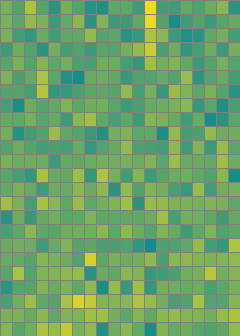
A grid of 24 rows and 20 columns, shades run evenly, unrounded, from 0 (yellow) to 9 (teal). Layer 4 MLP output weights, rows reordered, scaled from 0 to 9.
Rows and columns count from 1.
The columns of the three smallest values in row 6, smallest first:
4, 16, 1
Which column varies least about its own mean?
10
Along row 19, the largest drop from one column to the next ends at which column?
8
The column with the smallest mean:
13
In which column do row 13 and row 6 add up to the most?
20
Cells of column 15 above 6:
9
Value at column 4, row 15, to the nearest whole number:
3
